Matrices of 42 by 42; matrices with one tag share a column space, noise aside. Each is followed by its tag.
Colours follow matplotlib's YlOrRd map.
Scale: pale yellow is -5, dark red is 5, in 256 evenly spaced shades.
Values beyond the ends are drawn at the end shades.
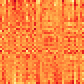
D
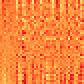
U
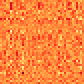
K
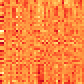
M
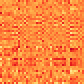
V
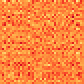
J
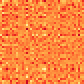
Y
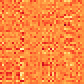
J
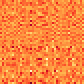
V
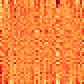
M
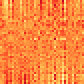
U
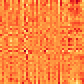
D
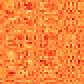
K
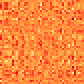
K
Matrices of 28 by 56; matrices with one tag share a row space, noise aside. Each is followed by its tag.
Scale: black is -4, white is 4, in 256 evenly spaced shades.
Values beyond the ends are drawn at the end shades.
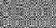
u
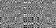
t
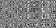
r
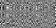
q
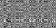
u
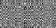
t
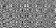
q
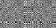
t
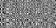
q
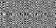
q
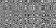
r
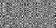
q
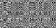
u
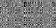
t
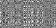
t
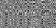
r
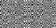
t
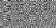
u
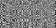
q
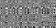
r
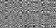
r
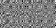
q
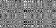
t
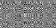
t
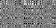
t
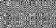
u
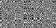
t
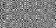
q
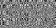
q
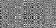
t
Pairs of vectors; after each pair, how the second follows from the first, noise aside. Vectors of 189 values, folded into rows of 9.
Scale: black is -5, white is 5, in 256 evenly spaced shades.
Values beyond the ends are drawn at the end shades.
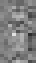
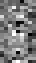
scaled up.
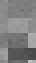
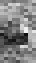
wrapped around, scaled up.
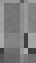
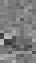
wrapped around, partly zeroed.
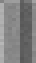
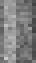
reversed, negated.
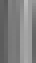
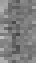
wrapped around, partly zeroed.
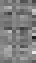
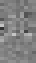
reversed, negated, partly zeroed.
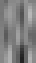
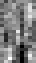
scaled up.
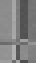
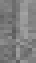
negated, shrunk.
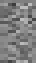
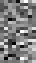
reversed, negated, scaled up.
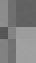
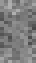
wrapped around, negated, partly zeroed.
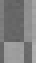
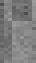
reversed, negated, shrunk.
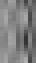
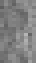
negated, shrunk.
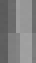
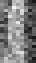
wrapped around, scaled up.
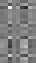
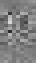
wrapped around, negated, partly zeroed.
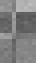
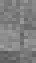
reversed, negated, shrunk.
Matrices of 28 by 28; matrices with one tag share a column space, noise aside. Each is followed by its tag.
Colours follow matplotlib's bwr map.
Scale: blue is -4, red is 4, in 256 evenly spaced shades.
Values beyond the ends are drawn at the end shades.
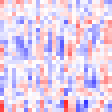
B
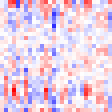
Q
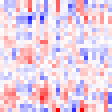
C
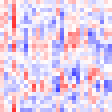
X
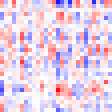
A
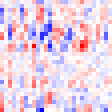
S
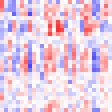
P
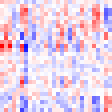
S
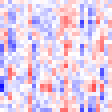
X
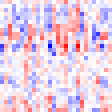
S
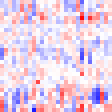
C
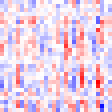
B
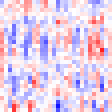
B
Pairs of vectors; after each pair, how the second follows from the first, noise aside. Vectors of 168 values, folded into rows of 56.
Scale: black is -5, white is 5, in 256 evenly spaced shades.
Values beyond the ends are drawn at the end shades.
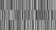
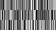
scaled up.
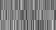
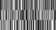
scaled up.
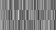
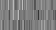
partly zeroed.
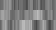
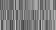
shuffled.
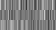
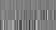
reversed, partly zeroed.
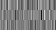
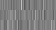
wrapped around, negated, shrunk.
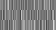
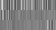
reversed, partly zeroed.
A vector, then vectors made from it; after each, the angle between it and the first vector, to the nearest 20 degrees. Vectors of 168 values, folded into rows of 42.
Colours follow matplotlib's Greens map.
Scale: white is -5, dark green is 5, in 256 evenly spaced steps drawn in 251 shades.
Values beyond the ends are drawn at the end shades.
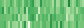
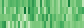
40 degrees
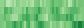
120 degrees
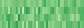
100 degrees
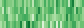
140 degrees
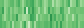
40 degrees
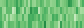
80 degrees
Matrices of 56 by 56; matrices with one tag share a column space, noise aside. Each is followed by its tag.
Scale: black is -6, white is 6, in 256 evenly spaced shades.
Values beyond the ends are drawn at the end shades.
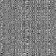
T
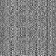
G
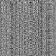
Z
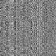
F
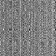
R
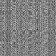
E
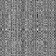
R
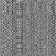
Z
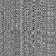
E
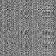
E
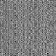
T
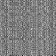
G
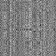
R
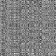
T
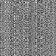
Z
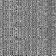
G
